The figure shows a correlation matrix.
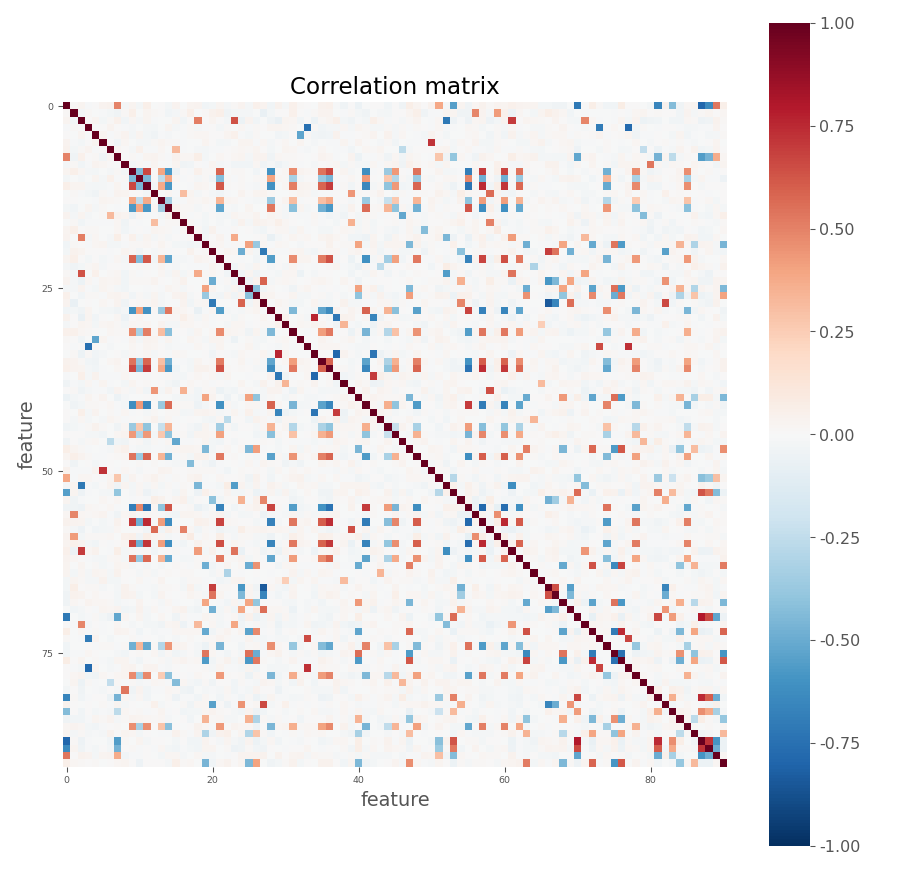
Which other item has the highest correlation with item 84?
75
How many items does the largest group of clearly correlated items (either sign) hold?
21
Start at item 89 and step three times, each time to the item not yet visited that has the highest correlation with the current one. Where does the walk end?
51
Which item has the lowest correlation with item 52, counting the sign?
2
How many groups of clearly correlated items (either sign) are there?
16
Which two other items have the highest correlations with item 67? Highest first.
66, 20
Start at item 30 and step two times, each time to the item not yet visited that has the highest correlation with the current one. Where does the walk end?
65
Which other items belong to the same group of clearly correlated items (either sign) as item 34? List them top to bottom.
29, 37, 42
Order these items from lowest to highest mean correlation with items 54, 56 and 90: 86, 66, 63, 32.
66, 32, 86, 63
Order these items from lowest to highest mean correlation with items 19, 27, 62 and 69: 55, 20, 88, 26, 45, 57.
20, 55, 26, 88, 45, 57
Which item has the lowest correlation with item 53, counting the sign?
0
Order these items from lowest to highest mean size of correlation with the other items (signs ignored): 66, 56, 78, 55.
56, 66, 78, 55
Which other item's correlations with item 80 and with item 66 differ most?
27
